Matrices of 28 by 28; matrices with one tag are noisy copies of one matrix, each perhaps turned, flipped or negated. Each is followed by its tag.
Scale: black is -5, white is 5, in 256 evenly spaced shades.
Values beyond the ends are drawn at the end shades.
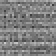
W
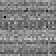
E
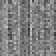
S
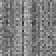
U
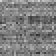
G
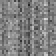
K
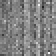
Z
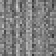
Z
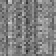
K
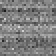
K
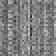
S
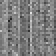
S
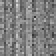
Z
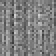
W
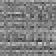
W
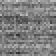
G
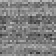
G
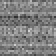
E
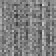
W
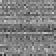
U
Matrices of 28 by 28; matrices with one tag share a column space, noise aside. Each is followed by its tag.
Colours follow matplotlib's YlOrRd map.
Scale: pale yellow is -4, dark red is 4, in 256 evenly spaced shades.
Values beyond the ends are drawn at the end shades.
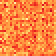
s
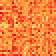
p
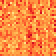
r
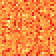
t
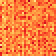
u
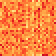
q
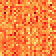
p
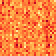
r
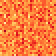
s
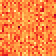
s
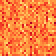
p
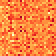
u
